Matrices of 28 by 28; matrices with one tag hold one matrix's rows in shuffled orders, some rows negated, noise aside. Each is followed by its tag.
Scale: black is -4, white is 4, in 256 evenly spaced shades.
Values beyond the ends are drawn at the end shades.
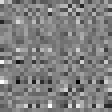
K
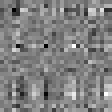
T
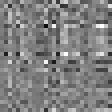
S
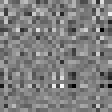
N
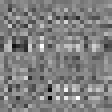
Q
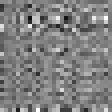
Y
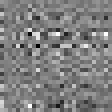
Y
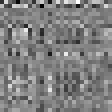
Q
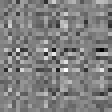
S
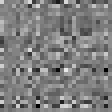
Y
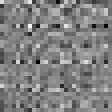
Y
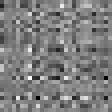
Y
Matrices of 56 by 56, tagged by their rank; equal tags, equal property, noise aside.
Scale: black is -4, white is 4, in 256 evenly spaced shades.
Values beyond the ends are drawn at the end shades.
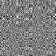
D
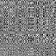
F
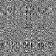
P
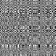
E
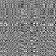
F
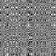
E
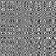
E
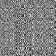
E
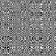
F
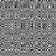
E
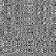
F
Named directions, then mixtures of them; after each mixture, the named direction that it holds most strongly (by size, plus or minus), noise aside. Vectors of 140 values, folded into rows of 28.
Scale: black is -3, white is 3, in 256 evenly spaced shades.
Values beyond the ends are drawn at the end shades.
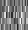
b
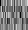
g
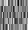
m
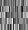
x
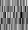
b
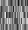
b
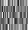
m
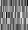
g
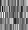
x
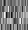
b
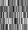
m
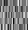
m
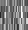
b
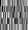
g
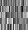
x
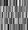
m
